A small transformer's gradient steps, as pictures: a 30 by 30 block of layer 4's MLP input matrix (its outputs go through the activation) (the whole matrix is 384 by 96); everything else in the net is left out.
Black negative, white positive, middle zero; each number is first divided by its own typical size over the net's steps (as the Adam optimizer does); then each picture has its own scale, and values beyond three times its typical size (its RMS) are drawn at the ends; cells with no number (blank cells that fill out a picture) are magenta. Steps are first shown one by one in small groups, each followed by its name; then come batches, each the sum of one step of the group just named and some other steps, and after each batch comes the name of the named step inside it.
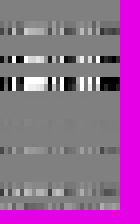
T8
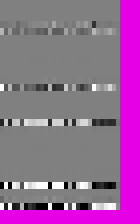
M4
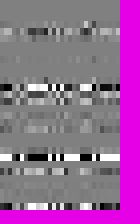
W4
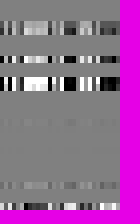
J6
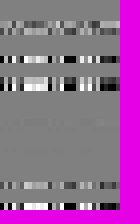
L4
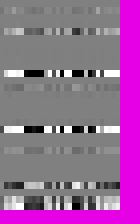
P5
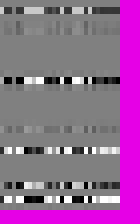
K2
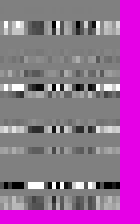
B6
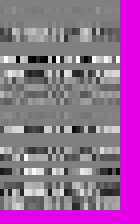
P5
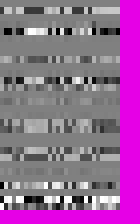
M4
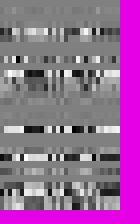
P5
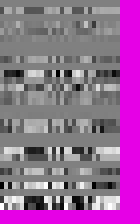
M4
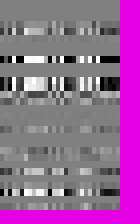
T8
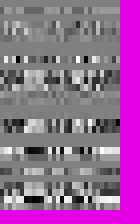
K2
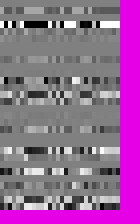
K2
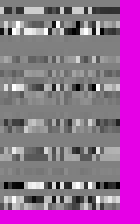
B6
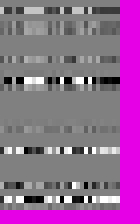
K2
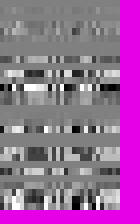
P5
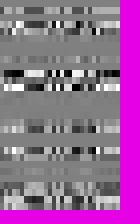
B6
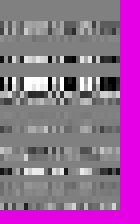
J6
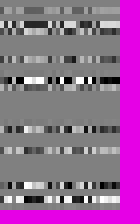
K2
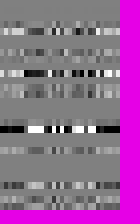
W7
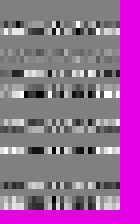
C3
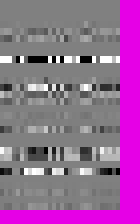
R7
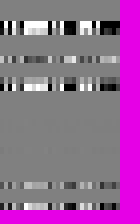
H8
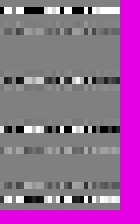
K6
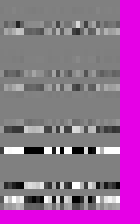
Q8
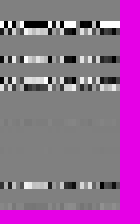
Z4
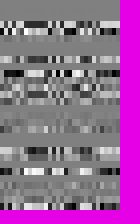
R7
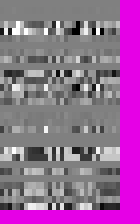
R7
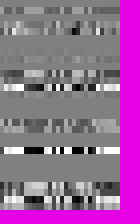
Q8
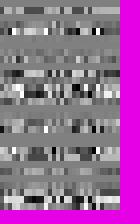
C3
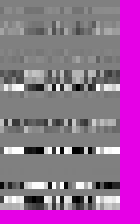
Q8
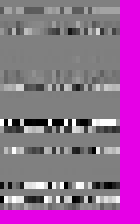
Q8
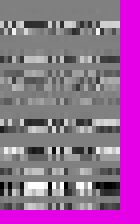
Z4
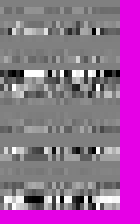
C3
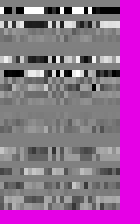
R7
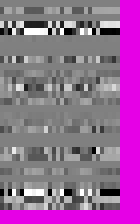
Z4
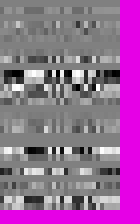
R7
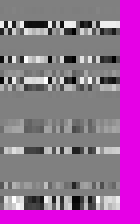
Z4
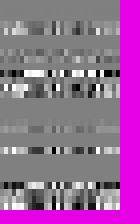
C3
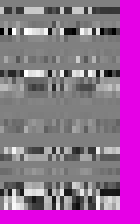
Q8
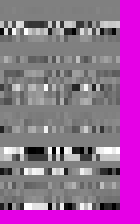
R7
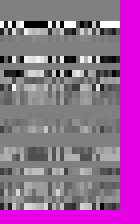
Z4
